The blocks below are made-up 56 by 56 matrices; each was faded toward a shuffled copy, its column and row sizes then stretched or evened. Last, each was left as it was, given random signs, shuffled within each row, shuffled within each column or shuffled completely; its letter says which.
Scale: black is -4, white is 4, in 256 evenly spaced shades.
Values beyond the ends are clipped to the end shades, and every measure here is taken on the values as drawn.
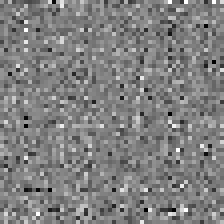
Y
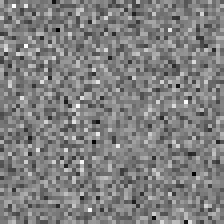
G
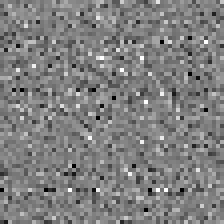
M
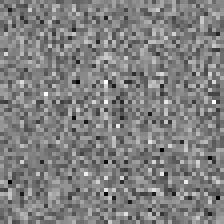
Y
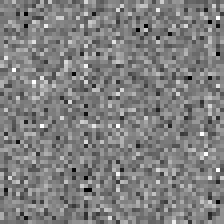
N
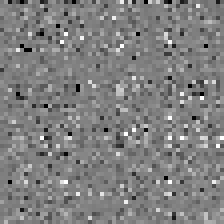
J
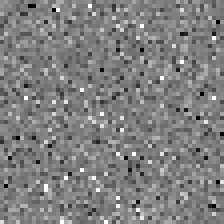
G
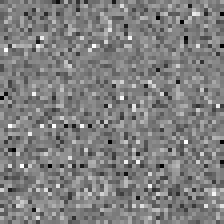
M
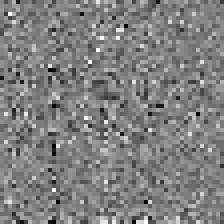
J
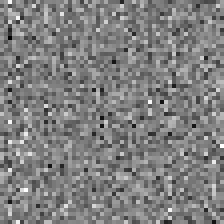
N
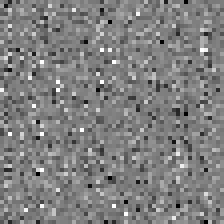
N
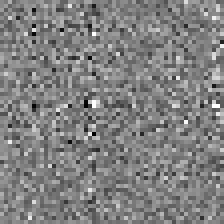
Y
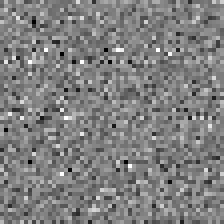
M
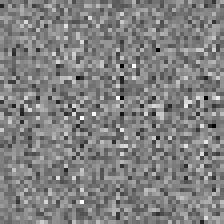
Y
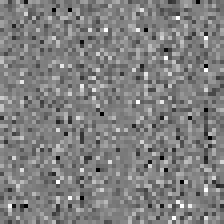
N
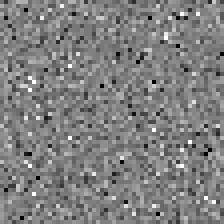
G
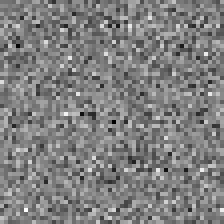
M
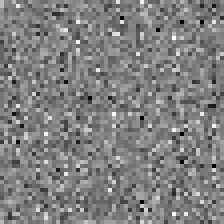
N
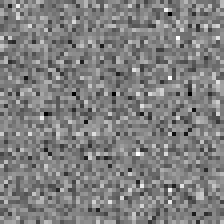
M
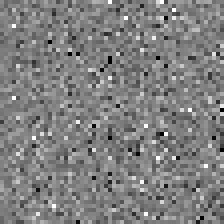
N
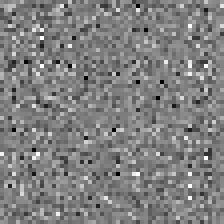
Y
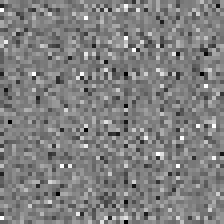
J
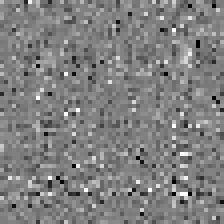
J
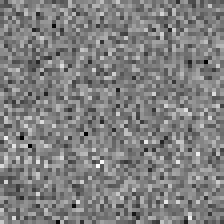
G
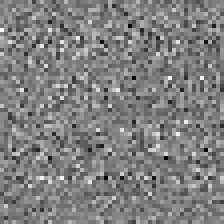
M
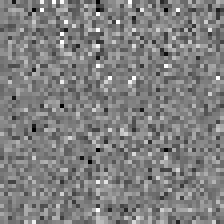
J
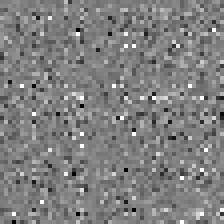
Y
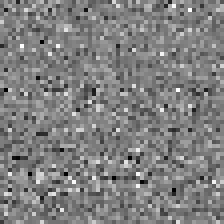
M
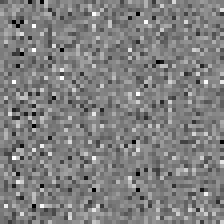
N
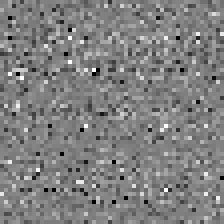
M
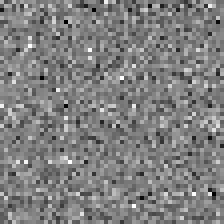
M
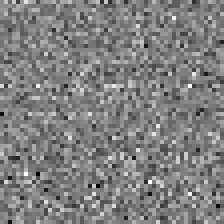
M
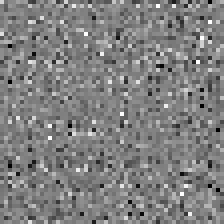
J
